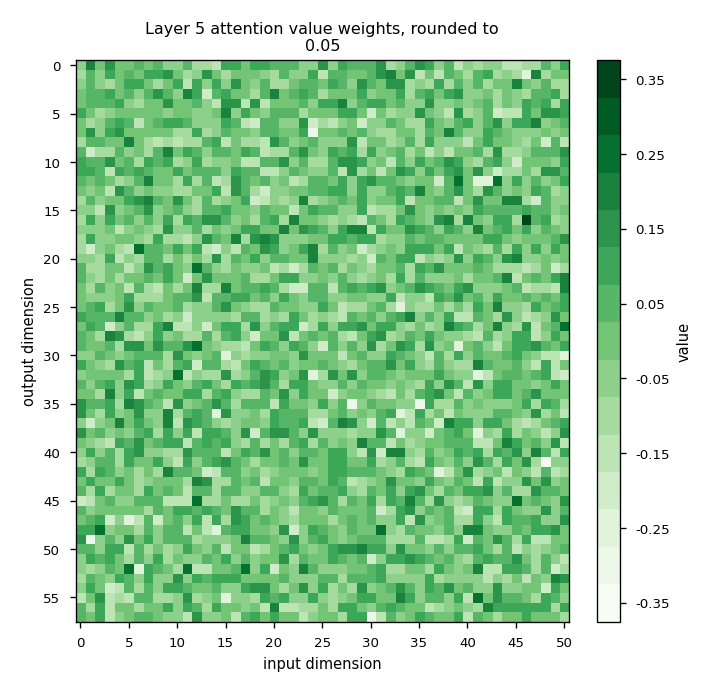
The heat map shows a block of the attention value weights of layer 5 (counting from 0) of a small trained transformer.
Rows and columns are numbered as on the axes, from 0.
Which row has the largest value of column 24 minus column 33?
38
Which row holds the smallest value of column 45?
10
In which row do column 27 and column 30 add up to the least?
57
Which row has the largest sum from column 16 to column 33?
17
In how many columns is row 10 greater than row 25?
23
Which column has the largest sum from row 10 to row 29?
50
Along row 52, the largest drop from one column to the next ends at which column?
6
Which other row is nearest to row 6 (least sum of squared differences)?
34
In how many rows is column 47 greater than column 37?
25
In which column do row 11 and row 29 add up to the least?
43
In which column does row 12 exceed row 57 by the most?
30
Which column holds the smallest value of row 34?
26
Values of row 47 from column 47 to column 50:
0.1 -0.05 -0.05 0.15
